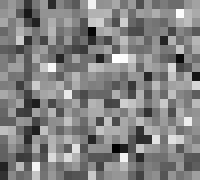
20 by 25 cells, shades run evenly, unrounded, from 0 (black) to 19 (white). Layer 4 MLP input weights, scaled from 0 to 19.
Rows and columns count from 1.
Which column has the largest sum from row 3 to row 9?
16
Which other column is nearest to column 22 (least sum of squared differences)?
20
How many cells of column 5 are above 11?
7
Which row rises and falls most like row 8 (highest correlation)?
15
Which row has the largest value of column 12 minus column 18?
1
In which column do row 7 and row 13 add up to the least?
8
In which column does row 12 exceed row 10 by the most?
17
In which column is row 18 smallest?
18
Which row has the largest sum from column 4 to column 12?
10
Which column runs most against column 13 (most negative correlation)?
5
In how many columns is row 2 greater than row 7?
17
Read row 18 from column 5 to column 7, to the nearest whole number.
9 6 16
